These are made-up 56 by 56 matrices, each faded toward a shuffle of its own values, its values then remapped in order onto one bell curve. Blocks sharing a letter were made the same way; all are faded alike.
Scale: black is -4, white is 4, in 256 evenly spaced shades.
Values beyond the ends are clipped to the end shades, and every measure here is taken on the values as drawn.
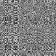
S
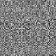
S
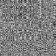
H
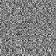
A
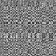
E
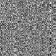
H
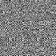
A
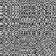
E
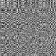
E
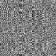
H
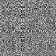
S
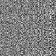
H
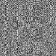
H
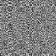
H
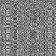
E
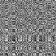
E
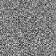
A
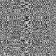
S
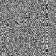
H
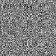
H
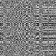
E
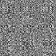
S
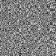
H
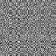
E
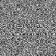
A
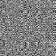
S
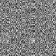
H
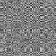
E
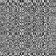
E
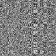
H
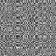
E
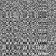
E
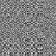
E
